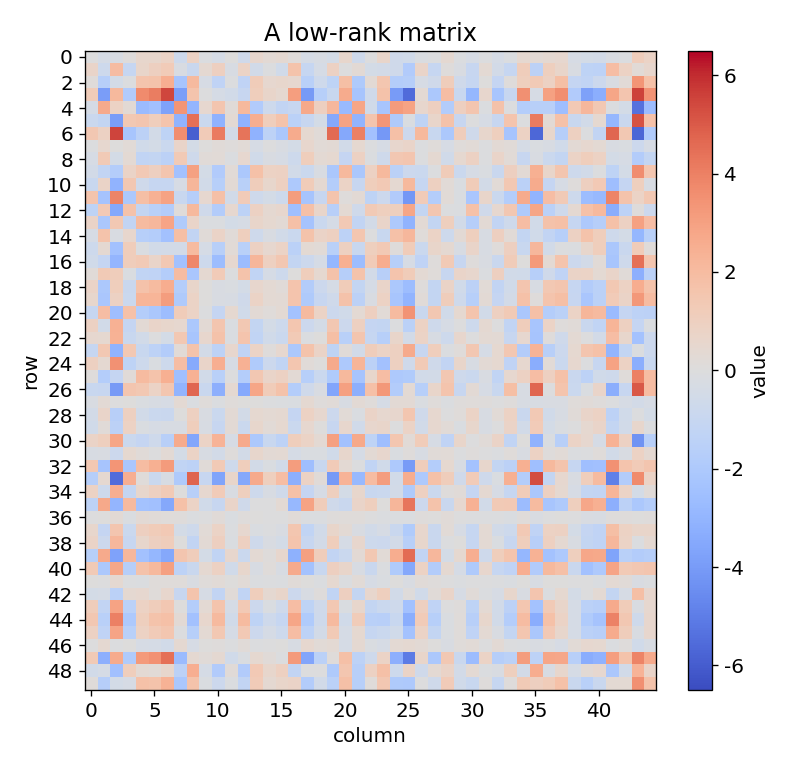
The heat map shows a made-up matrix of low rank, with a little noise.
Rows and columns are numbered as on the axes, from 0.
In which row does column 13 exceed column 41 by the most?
33
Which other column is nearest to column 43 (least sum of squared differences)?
20
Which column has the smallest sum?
25
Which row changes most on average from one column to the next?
6
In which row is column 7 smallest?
3
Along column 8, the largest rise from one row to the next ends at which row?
5
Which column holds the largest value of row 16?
43
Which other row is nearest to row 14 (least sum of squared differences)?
8
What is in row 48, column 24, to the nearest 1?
-1
